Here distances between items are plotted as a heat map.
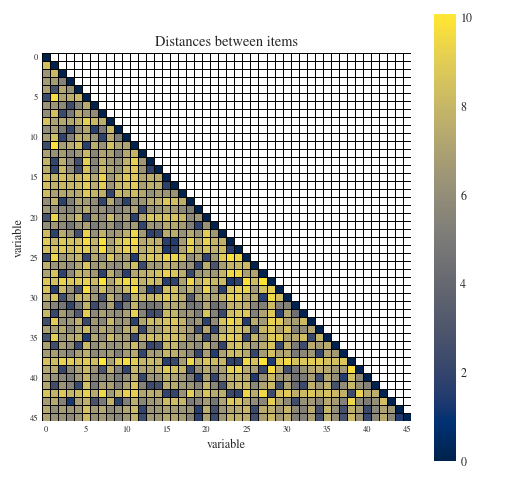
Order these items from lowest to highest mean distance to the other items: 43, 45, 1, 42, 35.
45, 43, 1, 35, 42
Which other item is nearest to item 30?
27
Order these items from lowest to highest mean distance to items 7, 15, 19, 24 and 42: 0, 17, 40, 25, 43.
40, 17, 43, 0, 25
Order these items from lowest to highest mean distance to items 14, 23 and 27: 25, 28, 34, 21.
28, 21, 34, 25
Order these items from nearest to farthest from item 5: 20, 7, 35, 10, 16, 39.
35, 20, 7, 10, 39, 16
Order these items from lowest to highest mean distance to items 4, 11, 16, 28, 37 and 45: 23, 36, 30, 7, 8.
23, 36, 8, 7, 30
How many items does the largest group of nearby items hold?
9
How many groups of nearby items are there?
7
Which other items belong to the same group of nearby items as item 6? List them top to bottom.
3, 9, 31, 43
